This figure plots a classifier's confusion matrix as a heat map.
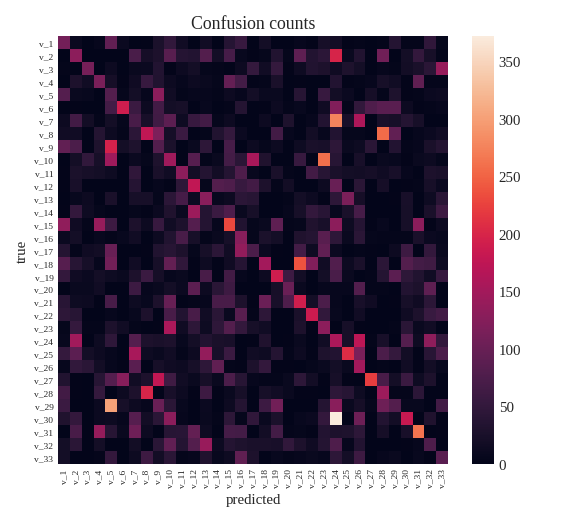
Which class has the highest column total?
v_24
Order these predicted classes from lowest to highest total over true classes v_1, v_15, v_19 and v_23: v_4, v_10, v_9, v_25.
v_25, v_9, v_4, v_10
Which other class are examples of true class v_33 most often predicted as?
v_16
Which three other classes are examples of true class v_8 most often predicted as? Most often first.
v_28, v_9, v_29
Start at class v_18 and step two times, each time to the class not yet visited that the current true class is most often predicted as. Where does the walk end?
v_10
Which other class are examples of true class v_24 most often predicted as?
v_26
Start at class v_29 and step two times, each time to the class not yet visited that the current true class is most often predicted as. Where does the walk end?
v_9
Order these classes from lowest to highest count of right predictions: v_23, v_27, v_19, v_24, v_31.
v_23, v_24, v_19, v_27, v_31
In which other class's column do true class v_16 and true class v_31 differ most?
v_4
